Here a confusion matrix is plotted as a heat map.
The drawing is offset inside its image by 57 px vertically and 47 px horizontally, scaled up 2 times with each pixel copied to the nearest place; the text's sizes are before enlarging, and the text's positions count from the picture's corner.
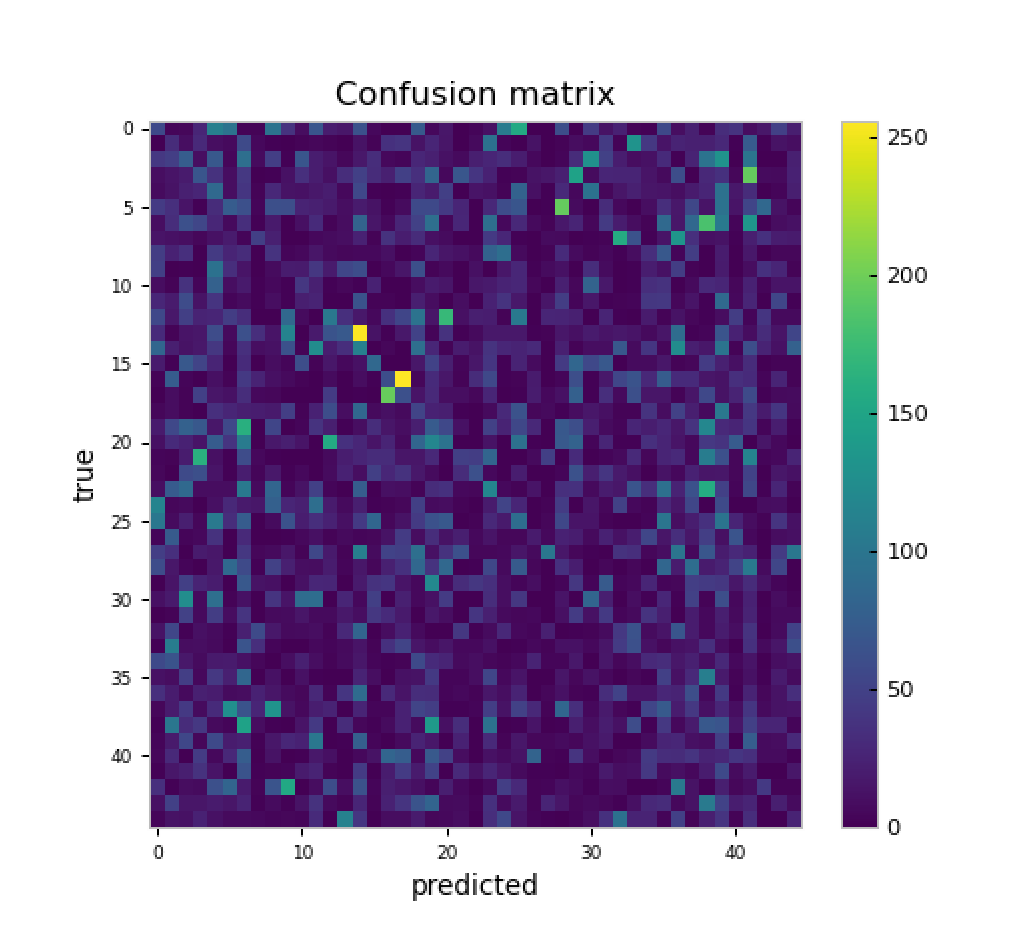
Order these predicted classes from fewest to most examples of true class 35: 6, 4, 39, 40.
40, 39, 4, 6
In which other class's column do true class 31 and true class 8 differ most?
24
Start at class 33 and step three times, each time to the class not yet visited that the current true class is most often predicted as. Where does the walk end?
38
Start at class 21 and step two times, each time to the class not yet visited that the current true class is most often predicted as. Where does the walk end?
41
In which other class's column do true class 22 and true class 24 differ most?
0
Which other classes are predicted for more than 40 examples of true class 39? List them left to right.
2, 4, 11, 14, 41
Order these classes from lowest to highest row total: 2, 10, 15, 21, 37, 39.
10, 39, 15, 21, 37, 2
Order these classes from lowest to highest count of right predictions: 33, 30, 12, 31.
31, 33, 30, 12
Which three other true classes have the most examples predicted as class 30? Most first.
2, 4, 10
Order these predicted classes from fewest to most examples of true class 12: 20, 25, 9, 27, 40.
27, 40, 9, 25, 20
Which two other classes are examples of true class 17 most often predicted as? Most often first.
16, 29
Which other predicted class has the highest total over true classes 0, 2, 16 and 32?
17
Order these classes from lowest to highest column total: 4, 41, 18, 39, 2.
2, 18, 4, 41, 39
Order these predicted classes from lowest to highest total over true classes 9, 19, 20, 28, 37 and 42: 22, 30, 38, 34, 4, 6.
22, 30, 34, 38, 4, 6
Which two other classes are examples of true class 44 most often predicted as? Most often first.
13, 32
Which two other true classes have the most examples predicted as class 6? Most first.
19, 38
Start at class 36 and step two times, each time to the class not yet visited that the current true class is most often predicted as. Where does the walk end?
11
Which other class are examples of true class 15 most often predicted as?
29
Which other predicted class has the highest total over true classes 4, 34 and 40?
39
